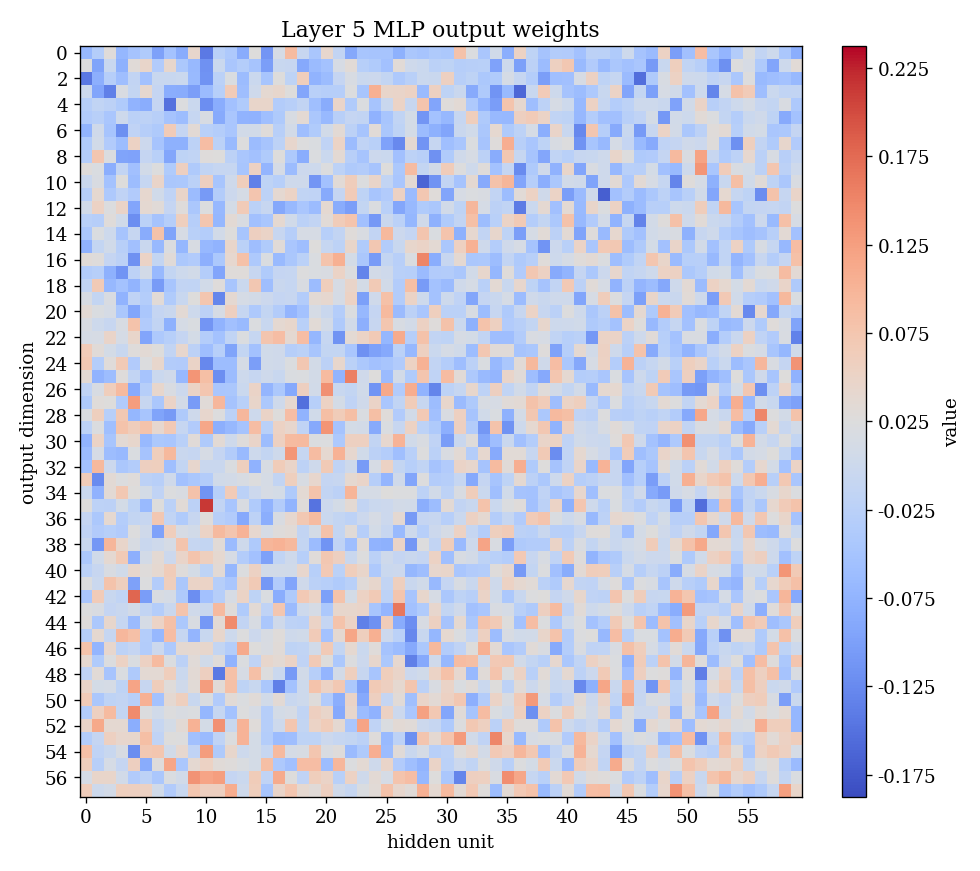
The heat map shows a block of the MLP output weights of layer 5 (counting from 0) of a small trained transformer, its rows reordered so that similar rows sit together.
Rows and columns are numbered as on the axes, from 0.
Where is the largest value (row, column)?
35, 10
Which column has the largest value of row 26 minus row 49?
47
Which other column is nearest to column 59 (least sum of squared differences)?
5
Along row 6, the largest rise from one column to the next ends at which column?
42
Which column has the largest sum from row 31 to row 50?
50
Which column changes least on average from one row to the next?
46
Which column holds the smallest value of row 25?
11
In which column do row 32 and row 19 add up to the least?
23
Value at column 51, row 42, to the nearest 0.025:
-0.05
